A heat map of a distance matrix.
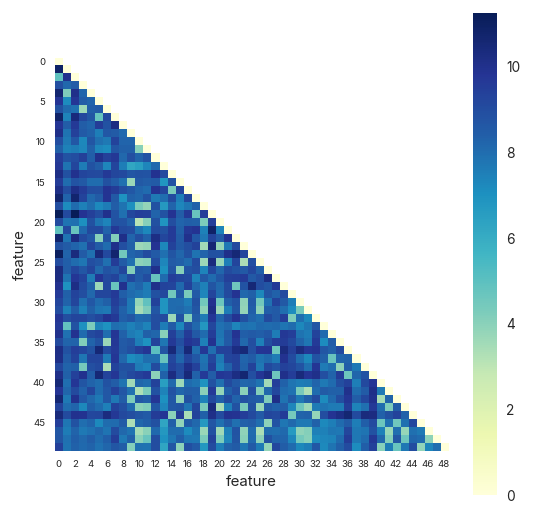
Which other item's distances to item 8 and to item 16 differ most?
44
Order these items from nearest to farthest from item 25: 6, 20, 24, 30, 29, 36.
20, 30, 29, 6, 24, 36
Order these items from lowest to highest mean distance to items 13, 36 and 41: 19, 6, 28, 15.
15, 6, 19, 28
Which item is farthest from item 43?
19
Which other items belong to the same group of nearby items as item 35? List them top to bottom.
3, 6, 38
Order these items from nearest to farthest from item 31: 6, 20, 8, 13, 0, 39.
20, 13, 6, 8, 0, 39
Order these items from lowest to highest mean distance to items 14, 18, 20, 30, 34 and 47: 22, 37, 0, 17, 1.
37, 1, 17, 22, 0
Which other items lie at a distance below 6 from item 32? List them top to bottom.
14, 16, 29, 44
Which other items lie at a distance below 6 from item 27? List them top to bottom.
12, 36, 39
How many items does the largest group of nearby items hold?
12
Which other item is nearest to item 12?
39
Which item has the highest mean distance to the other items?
0
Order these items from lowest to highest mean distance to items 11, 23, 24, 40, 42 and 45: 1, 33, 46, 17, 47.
46, 47, 33, 1, 17
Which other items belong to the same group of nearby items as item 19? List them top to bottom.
17
